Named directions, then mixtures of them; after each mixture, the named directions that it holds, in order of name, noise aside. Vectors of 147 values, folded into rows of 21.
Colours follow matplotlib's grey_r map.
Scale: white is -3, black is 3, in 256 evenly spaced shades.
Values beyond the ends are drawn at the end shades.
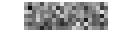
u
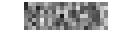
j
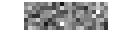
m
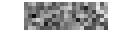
j, m, u.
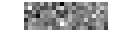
m, u.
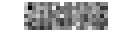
j, m, u.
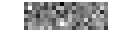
m, u.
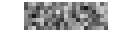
j, m, u.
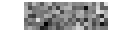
m, u.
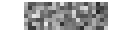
j, m.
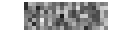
j.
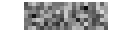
j, m, u.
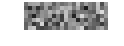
j, m, u.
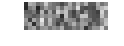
j.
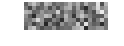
j, m, u.
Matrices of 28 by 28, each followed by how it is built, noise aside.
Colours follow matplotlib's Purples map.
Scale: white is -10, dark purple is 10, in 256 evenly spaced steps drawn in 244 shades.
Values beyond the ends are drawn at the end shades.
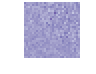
upper triangular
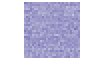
blocks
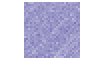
Hankel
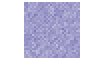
Hankel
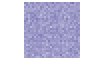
repeating columns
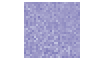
lower triangular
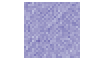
Hankel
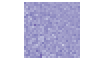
lower triangular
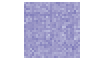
blocks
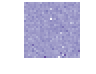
sparse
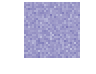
repeating columns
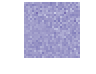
upper triangular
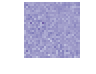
lower triangular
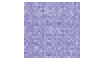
blocks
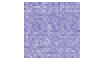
blocks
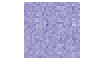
low rank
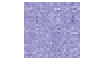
low rank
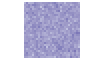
noise
